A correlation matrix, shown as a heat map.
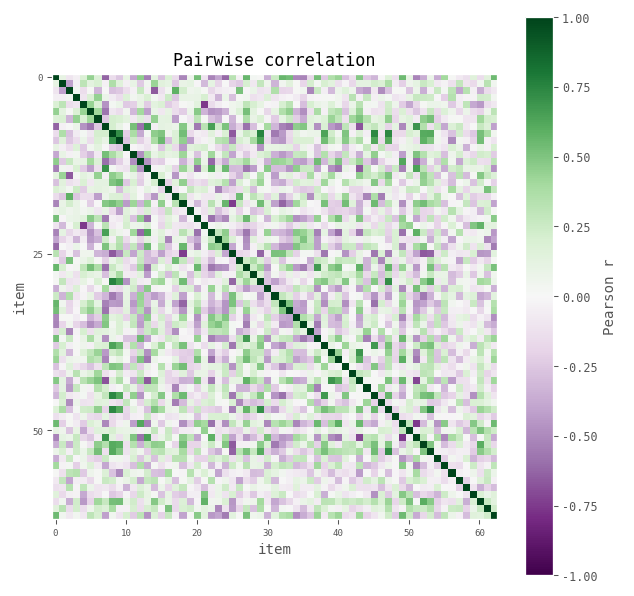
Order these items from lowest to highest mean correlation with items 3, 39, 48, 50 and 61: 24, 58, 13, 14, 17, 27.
17, 58, 24, 13, 27, 14
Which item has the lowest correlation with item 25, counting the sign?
18
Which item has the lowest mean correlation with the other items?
25
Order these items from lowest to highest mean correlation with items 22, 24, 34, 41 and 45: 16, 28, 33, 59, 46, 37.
33, 37, 59, 16, 46, 28
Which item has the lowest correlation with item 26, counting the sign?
46
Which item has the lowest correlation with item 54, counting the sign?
49
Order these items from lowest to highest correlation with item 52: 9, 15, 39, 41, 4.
4, 39, 41, 15, 9
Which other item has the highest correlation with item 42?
6
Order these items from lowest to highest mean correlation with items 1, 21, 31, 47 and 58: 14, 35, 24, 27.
35, 24, 14, 27
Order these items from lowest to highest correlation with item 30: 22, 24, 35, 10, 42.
42, 10, 35, 24, 22
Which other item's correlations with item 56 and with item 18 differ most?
9
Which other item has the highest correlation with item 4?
5
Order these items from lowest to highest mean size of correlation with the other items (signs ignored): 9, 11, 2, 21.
21, 2, 11, 9
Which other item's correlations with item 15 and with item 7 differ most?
43
